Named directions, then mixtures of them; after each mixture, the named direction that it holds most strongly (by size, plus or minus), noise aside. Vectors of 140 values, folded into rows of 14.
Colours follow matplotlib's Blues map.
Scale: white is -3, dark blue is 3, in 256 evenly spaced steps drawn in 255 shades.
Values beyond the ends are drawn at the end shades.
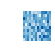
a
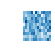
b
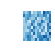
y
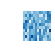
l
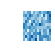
l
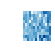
a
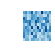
y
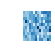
b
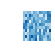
l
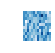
l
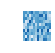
l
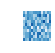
a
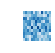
y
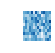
b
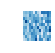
b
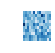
b
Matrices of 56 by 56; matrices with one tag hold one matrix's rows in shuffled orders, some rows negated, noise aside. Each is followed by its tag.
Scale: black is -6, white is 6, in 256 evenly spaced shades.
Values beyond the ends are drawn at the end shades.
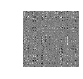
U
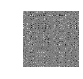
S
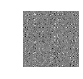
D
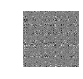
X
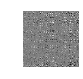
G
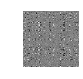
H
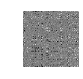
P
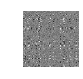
H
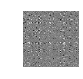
H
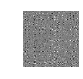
D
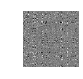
U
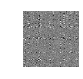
H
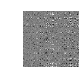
G
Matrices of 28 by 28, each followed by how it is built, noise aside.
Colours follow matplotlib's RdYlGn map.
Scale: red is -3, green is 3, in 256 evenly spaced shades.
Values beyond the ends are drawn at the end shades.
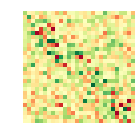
banded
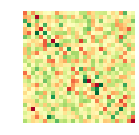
banded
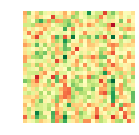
low rank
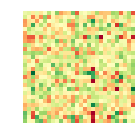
low rank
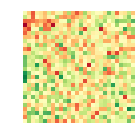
smooth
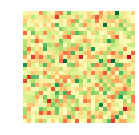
repeating columns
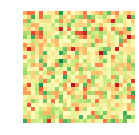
repeating columns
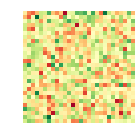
noise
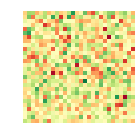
repeating columns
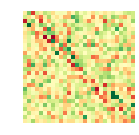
banded
